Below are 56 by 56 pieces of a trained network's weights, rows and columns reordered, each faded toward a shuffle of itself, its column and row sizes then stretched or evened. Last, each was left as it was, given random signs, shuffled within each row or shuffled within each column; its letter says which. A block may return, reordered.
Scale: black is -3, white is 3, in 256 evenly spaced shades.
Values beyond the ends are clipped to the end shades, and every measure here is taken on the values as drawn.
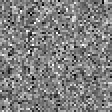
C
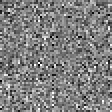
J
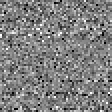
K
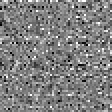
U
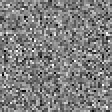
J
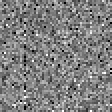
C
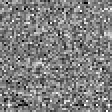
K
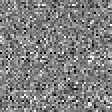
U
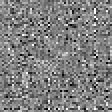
U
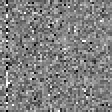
C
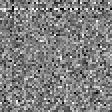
K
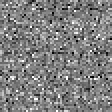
K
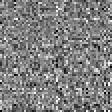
U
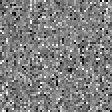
C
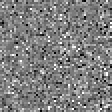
C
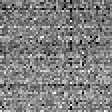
U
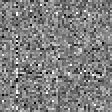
J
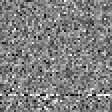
K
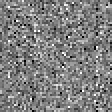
C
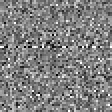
K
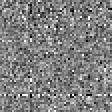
J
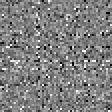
U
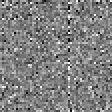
J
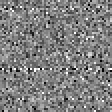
K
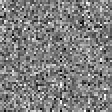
J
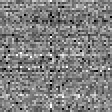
U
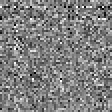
J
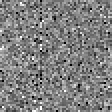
C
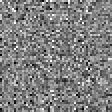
U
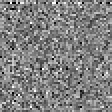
J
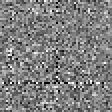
J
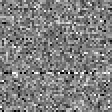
K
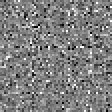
J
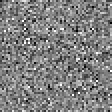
J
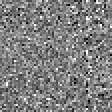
C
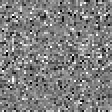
J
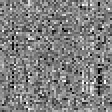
U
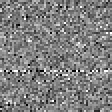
K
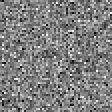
C
